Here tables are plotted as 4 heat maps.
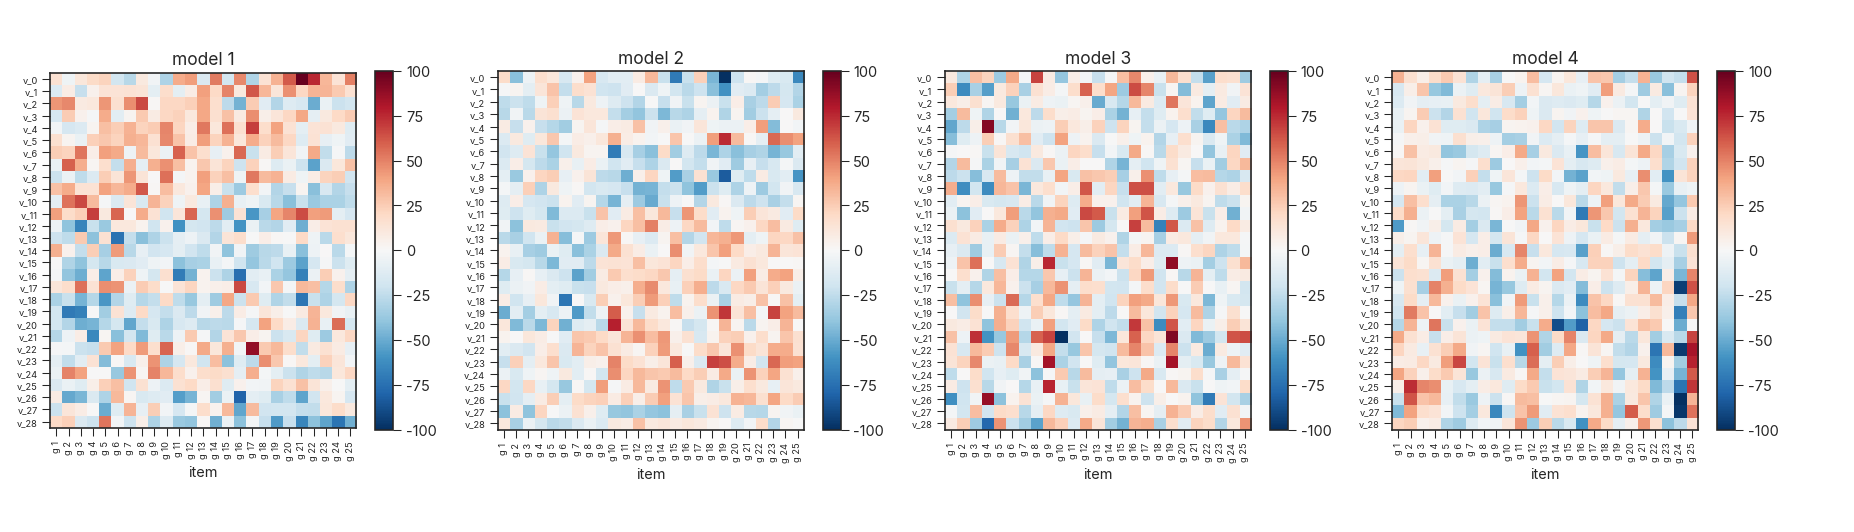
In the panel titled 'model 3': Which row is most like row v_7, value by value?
v_3
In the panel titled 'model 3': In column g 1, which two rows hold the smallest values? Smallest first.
v_26, v_4
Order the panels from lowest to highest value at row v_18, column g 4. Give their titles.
model 1, model 3, model 2, model 4
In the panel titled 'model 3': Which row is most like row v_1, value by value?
v_9
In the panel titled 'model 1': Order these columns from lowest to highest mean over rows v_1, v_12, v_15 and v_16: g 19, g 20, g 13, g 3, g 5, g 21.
g 3, g 21, g 5, g 19, g 20, g 13
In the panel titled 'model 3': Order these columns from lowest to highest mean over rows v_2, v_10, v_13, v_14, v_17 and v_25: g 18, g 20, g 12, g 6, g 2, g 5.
g 18, g 6, g 2, g 20, g 5, g 12
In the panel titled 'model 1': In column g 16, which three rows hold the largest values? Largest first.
v_17, v_6, v_0
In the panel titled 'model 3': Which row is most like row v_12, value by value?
v_20
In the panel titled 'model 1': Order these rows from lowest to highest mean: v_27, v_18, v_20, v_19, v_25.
v_18, v_20, v_19, v_27, v_25
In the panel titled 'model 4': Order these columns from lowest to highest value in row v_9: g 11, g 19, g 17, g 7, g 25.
g 19, g 7, g 25, g 11, g 17
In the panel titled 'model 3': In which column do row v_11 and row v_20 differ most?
g 13
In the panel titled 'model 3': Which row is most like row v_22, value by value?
v_18
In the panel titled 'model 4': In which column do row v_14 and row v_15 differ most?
g 7
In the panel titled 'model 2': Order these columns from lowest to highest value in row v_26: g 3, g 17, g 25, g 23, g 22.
g 3, g 17, g 22, g 25, g 23
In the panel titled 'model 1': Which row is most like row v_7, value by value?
v_24
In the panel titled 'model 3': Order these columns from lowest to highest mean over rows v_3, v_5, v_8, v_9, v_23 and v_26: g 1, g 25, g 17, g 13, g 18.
g 1, g 18, g 25, g 13, g 17
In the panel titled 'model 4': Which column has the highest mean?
g 25
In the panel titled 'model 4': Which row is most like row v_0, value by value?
v_24
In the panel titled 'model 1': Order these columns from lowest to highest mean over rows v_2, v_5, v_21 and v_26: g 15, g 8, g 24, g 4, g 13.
g 4, g 24, g 15, g 8, g 13
